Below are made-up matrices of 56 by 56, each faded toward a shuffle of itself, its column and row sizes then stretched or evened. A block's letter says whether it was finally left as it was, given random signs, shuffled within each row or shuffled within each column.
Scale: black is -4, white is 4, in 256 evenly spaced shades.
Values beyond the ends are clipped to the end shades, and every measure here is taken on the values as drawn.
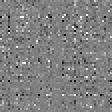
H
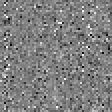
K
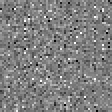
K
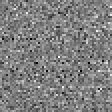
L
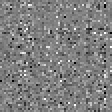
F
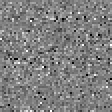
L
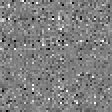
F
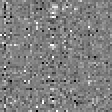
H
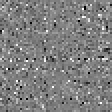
F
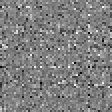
F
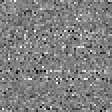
L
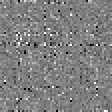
H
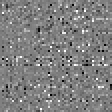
H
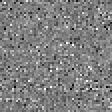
L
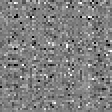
H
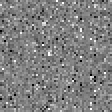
K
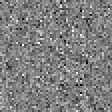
K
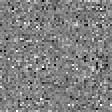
F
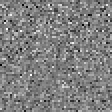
L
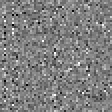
K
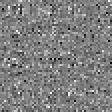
H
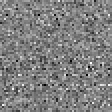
L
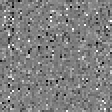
K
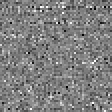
L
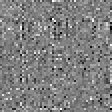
H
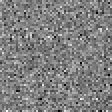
L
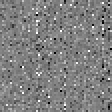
K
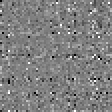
F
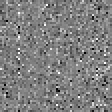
K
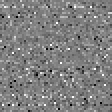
L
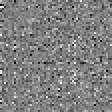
F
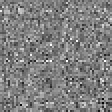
H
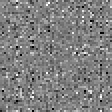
F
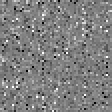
K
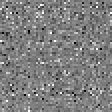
H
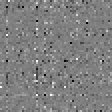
F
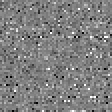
L
